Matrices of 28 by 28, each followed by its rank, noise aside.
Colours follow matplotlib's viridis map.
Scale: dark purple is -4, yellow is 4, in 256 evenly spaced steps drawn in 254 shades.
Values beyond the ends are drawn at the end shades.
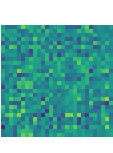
six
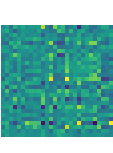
four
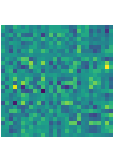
four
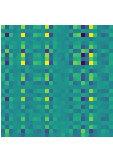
one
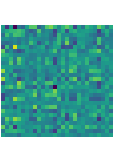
four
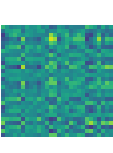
two
